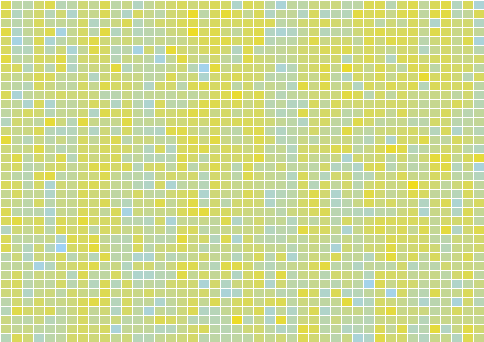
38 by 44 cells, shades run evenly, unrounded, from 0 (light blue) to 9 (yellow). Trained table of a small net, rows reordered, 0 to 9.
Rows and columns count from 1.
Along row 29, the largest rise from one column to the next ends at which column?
10
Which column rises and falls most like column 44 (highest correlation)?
13
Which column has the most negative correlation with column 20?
7
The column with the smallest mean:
27
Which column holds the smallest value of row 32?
34
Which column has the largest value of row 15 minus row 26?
32
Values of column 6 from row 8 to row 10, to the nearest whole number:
7 4 4
